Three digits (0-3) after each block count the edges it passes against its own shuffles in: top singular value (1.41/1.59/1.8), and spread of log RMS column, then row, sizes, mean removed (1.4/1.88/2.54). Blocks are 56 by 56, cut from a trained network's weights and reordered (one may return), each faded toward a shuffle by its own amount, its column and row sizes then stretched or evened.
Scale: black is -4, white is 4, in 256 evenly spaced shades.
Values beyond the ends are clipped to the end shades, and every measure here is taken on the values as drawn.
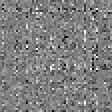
2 3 2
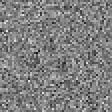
1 1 0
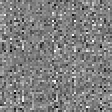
1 3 2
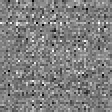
1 2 1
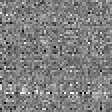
2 1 2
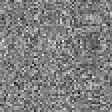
2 0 0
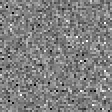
0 0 0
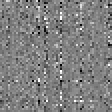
1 3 1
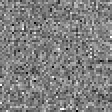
0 0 0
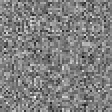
3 2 0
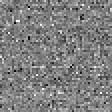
0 0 0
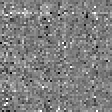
0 2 1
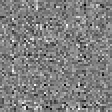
2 2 2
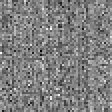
1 2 0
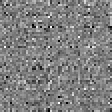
3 2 2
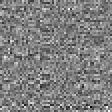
3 0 2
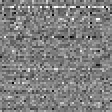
3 0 2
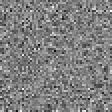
2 1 1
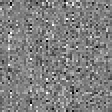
2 3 1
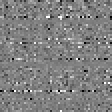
1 1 3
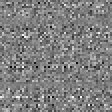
0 1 3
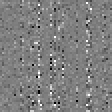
0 3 0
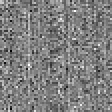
1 1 0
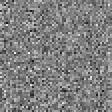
1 1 1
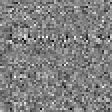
3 1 2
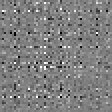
1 3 3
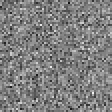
2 1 0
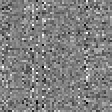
1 3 1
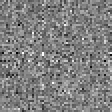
0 1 1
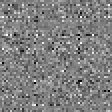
0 2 3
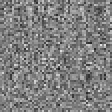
3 1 1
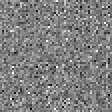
0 1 1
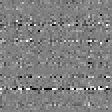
3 1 3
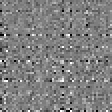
3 2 3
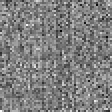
1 0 0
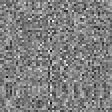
3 2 0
